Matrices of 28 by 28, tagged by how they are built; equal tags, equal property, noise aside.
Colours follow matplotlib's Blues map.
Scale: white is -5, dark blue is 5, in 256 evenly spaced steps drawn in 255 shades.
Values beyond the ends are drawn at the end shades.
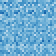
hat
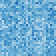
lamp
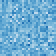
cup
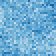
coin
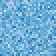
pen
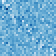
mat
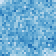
coin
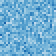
pen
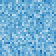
hat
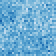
coin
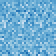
hat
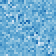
mat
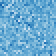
mat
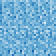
hat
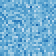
lamp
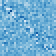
mat
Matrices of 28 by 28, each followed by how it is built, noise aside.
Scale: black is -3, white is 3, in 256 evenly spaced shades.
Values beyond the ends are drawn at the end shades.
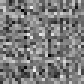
blocks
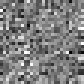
low rank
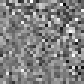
upper triangular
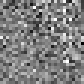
upper triangular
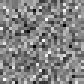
repeating rows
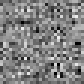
low rank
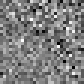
upper triangular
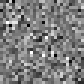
block diagonal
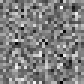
low rank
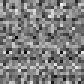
repeating columns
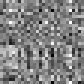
low rank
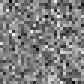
noise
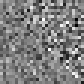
upper triangular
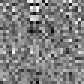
low rank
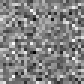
repeating rows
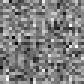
blocks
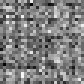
blocks
